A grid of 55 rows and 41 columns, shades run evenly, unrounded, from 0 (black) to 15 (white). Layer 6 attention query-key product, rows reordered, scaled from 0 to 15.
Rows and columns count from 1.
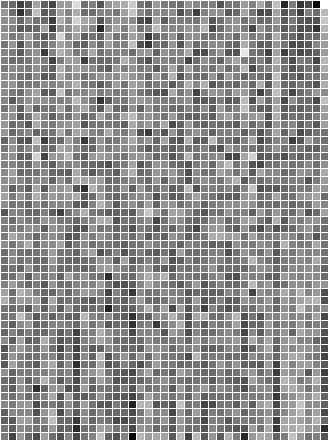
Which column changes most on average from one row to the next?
32
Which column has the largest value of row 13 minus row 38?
41
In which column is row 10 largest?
35
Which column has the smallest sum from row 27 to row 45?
17
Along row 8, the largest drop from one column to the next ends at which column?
11
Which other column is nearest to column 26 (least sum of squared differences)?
15
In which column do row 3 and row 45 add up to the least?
19
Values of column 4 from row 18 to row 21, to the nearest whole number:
5 8 6 6
